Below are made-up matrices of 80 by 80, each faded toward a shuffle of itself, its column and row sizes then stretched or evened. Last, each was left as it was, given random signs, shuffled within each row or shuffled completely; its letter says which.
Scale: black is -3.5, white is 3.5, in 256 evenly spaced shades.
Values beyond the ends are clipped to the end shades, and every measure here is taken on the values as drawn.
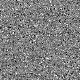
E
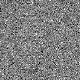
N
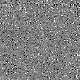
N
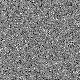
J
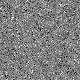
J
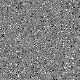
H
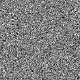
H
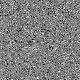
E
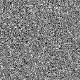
H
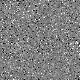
H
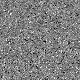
E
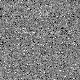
E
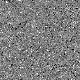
H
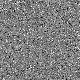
J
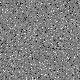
J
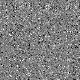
N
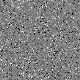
J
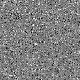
N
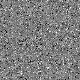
H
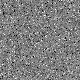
J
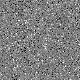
H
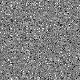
N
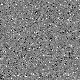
E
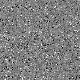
H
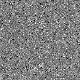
N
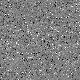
E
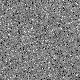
J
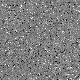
E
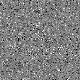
N
